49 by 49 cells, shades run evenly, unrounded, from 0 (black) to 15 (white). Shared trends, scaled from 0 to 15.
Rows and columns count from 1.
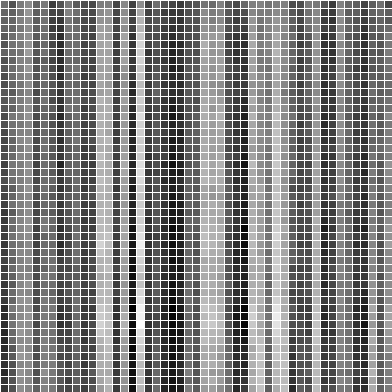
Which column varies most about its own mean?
47
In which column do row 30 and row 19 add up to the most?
18
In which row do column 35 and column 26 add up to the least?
1
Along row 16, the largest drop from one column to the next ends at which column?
19
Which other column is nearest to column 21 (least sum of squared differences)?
30
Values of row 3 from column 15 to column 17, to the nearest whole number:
4 9 4
